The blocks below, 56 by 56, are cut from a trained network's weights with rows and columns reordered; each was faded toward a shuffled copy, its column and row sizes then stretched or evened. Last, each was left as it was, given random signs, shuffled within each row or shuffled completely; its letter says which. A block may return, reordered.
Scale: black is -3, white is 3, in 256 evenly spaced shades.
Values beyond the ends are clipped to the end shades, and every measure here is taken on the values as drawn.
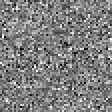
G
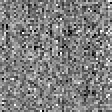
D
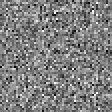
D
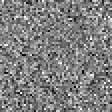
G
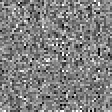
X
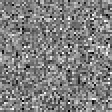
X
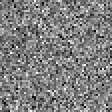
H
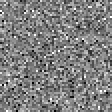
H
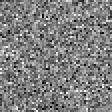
H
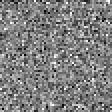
G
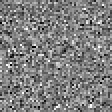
X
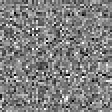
D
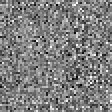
X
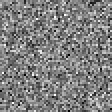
H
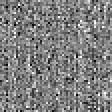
D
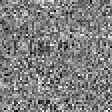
D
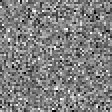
H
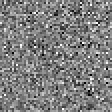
X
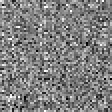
D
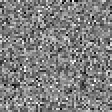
G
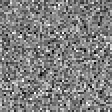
G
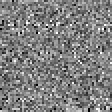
G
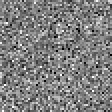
H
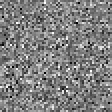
X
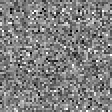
G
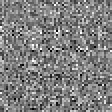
D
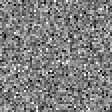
H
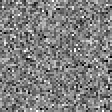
H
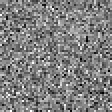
H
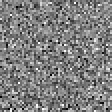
G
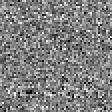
G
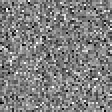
H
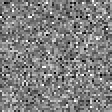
G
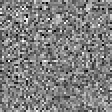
X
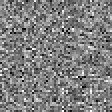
D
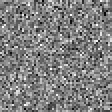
H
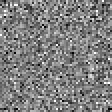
X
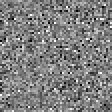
G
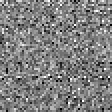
D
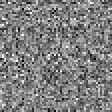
D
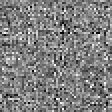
D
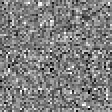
D
